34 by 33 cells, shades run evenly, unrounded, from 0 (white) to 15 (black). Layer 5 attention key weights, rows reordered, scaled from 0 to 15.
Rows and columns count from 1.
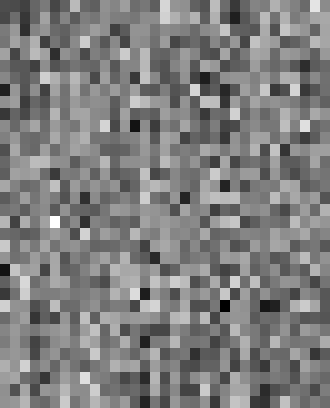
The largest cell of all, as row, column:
26, 23
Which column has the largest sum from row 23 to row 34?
27
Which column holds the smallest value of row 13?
28
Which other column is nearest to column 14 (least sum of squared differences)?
12
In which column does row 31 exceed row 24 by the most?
24
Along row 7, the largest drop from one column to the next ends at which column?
15
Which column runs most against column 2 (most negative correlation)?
5
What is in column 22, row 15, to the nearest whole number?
3
